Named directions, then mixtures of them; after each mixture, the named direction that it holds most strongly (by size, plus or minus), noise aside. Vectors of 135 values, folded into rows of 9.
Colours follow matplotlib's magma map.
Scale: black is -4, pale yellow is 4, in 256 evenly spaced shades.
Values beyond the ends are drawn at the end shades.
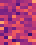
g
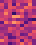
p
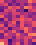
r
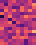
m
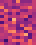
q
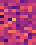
q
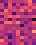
p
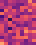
m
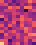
r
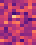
p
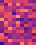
r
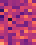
m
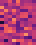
q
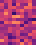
p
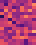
m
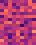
m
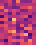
q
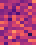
g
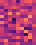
q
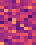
q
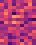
p
